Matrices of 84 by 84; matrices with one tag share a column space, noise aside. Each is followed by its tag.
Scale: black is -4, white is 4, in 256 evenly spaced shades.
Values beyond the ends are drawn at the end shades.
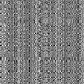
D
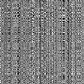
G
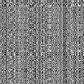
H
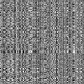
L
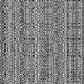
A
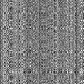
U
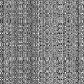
D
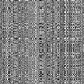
A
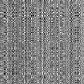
G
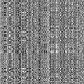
L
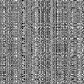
A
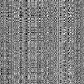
G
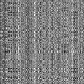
L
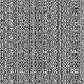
U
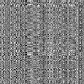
H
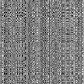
G
